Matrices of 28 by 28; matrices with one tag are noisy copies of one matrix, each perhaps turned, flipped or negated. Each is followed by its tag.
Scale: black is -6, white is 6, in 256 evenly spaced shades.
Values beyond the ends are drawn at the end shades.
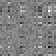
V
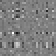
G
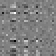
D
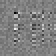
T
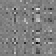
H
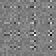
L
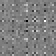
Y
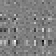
D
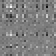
V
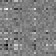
V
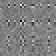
L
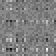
V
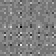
Y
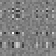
G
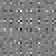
Y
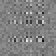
T
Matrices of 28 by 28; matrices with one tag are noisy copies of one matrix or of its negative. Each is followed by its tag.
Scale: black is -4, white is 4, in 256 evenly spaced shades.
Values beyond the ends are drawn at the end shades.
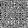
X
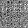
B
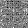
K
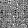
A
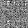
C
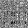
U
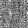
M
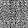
C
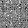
B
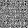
C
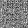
K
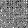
K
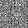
X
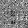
U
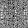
A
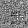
U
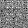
K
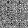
B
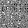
B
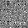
C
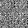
X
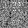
M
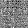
K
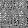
X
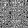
M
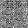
K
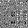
U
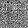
B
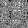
M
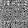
C
